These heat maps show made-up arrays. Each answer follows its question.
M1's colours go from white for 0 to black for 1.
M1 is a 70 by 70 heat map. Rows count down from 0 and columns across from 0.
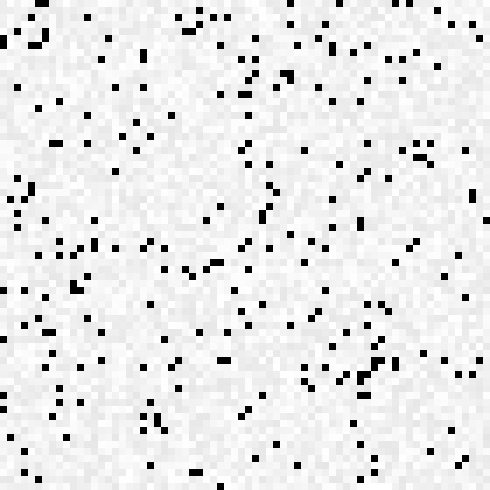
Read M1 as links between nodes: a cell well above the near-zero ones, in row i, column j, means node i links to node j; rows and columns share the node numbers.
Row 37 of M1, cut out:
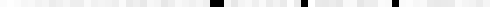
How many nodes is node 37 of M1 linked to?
4
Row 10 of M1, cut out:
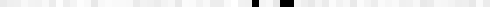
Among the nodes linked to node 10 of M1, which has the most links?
node 41
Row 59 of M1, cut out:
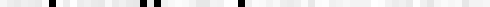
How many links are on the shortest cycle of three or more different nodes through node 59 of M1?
3
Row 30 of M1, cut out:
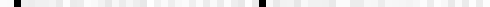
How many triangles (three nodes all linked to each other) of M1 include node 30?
0
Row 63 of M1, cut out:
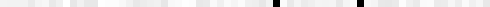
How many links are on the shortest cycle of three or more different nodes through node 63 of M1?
6
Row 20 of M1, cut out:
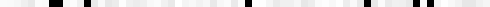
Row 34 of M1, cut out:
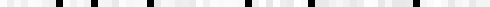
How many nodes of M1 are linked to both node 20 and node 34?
3
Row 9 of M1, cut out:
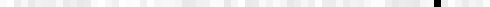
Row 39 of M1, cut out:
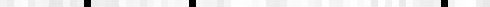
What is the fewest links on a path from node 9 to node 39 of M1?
6
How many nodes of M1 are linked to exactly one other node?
6
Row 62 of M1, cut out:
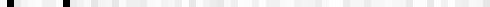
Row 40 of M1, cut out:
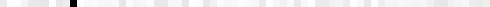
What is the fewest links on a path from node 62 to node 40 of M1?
6
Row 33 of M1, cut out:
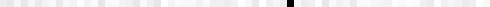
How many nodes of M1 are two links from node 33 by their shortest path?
5
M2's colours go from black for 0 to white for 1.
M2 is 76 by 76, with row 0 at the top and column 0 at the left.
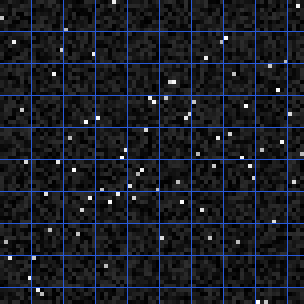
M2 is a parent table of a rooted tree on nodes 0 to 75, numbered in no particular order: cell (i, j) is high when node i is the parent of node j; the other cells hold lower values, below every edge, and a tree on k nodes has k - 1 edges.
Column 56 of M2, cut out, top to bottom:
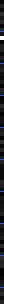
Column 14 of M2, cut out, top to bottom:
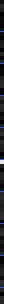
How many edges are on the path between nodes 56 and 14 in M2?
9
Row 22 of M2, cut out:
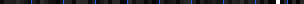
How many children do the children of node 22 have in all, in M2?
1
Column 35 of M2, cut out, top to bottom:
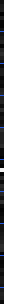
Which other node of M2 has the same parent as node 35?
18
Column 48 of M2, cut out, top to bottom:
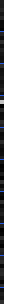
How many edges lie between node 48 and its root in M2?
5
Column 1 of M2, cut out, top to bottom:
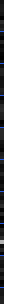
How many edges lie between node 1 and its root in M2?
6
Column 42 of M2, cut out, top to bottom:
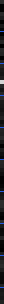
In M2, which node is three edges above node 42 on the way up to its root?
59
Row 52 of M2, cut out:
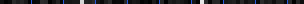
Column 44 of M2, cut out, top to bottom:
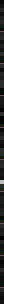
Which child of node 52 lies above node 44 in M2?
50
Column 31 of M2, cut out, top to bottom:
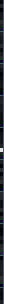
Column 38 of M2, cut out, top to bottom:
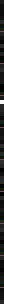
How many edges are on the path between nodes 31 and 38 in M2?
6
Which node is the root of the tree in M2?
4
